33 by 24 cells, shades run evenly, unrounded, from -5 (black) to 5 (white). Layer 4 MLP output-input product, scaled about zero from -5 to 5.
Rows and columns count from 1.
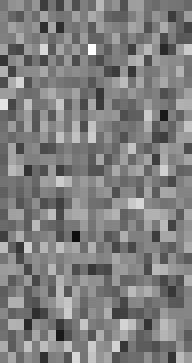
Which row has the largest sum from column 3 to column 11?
32
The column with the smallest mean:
22
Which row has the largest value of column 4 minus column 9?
10
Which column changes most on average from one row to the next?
6
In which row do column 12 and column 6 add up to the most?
5
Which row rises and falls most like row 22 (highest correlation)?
15
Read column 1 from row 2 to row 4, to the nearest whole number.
0 0 0
